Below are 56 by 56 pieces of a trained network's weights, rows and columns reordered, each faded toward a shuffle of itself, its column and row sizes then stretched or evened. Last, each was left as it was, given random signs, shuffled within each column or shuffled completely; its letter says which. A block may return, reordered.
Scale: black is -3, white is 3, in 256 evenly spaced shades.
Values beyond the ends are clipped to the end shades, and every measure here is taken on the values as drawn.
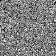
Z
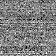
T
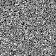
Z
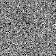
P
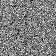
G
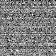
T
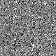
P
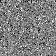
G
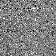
P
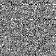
T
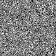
Z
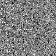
Z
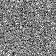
G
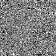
P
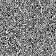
Z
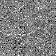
P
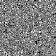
T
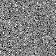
Z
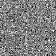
T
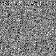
T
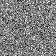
G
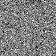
Z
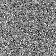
G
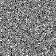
Z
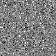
P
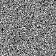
Z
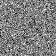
G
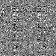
T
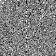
Z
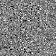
T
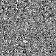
P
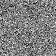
G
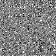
P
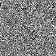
P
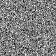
G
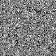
T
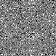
T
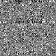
T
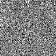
P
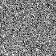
P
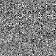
T
